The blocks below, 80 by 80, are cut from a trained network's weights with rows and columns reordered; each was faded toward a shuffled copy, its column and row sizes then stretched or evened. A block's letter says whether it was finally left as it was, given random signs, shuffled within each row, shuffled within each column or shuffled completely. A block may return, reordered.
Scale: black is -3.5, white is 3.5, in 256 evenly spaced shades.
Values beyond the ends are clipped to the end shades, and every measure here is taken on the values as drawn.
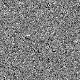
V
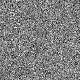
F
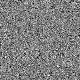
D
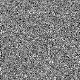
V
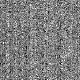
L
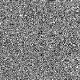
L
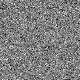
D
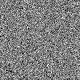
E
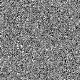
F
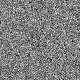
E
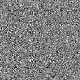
L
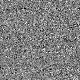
D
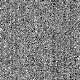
F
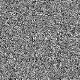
V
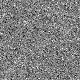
E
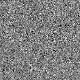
V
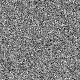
E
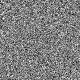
E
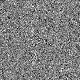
F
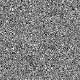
V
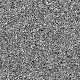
E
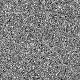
E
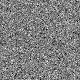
E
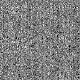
L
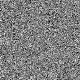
F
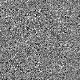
V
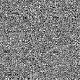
L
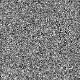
V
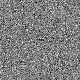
E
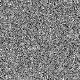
F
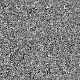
V
